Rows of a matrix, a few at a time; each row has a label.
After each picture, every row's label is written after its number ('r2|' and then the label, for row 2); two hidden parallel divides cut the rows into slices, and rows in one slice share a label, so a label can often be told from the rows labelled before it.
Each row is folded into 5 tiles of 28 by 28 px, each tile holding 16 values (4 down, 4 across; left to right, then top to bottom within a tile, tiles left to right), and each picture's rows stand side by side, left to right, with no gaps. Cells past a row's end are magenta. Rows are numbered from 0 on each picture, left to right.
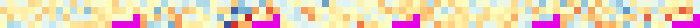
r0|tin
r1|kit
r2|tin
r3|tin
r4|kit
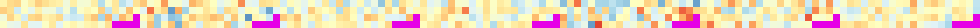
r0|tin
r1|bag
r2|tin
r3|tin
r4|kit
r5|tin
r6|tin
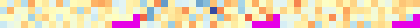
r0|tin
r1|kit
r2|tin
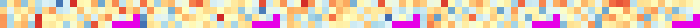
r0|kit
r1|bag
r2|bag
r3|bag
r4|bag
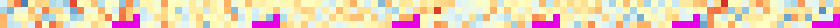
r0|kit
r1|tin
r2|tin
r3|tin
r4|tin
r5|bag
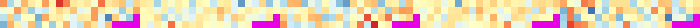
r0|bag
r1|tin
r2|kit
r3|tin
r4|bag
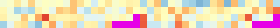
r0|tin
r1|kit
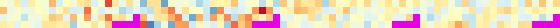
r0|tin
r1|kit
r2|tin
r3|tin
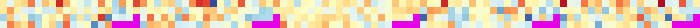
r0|bag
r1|bag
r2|tin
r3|bag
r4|bag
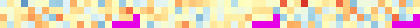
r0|kit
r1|tin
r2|bag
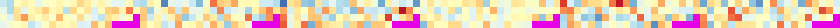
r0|tin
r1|kit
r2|kit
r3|tin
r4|bag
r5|kit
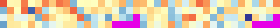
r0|bag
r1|bag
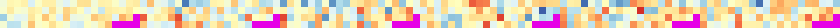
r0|tin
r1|kit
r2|kit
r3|bag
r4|kit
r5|kit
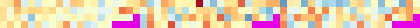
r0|tin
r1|bag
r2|kit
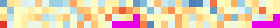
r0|kit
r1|kit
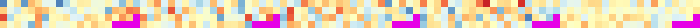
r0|kit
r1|kit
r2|bag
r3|bag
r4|tin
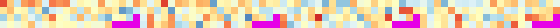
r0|bag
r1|bag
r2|kit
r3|kit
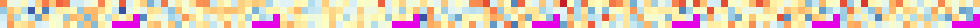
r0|bag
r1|bag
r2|tin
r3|bag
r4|bag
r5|bag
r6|bag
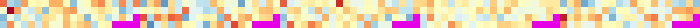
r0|bag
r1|kit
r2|bag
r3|tin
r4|kit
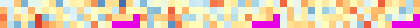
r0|kit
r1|kit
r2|bag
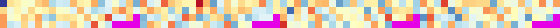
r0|kit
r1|bag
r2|kit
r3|bag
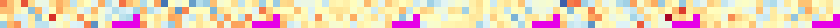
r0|bag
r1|kit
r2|tin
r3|tin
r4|kit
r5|tin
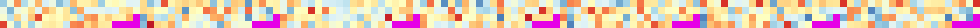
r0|kit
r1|bag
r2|kit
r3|kit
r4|kit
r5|bag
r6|bag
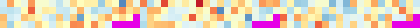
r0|kit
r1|bag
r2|kit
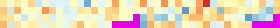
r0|tin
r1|bag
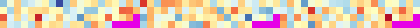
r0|kit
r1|bag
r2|kit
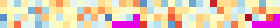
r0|bag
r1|kit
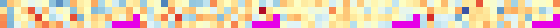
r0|kit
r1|kit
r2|tin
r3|bag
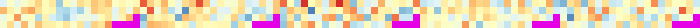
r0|tin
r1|bag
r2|bag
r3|tin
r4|kit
